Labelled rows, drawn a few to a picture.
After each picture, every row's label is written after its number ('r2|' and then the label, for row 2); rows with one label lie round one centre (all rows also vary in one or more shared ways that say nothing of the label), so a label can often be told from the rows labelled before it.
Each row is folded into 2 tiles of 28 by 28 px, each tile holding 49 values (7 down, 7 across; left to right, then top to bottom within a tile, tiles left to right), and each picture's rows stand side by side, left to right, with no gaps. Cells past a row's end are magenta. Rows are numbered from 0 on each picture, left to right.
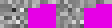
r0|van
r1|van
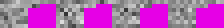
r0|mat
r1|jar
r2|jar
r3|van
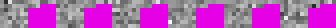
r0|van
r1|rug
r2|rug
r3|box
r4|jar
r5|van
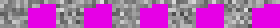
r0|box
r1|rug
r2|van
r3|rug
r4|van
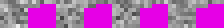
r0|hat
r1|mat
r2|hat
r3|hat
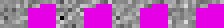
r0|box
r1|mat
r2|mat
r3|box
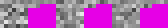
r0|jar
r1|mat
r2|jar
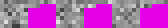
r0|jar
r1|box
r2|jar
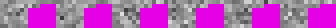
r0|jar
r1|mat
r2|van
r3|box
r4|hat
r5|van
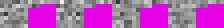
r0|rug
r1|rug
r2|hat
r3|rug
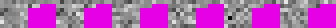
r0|box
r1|box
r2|rug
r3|jar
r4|mat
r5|rug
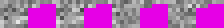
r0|box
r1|box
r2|rug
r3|jar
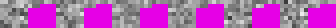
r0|jar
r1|rug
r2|hat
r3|rug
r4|box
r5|van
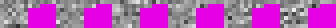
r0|jar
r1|box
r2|hat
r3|mat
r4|box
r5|rug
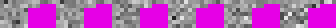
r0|hat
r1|hat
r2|hat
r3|mat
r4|jar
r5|van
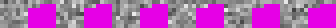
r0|mat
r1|box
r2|van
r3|box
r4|rug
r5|jar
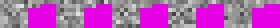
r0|jar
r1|van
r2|jar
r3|rug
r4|hat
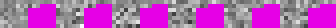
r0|box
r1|mat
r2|jar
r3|rug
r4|rug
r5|box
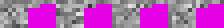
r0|jar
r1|mat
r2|jar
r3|jar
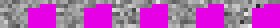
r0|rug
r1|rug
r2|rug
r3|hat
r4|mat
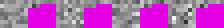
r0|mat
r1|van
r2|mat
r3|jar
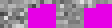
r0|van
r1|hat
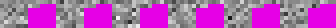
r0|jar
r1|mat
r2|hat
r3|box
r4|mat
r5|rug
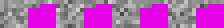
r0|van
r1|rug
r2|jar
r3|mat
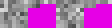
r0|rug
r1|rug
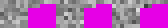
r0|box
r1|van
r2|mat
